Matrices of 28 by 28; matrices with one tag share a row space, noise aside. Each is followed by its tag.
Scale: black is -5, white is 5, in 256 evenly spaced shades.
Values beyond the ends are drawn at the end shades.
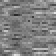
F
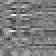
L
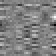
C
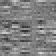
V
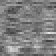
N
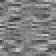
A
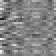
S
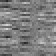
V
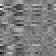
S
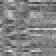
L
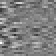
S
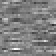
F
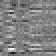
L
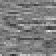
N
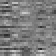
V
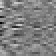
S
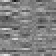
V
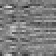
L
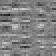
V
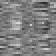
A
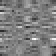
C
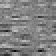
V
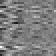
S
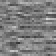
N
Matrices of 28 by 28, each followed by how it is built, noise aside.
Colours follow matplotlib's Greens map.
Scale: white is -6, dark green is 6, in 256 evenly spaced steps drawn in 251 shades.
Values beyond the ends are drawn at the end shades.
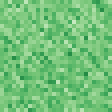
Toeplitz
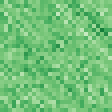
Toeplitz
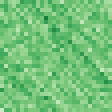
Toeplitz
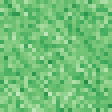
Toeplitz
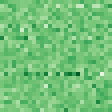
uneven rows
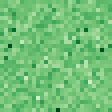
sparse
